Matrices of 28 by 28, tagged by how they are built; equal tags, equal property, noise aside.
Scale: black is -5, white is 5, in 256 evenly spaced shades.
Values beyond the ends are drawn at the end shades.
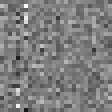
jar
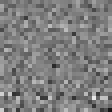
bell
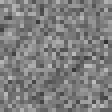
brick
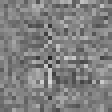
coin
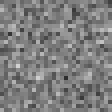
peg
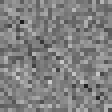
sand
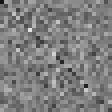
sand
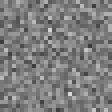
brick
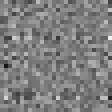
coin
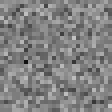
peg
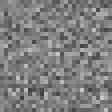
peg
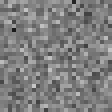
brick
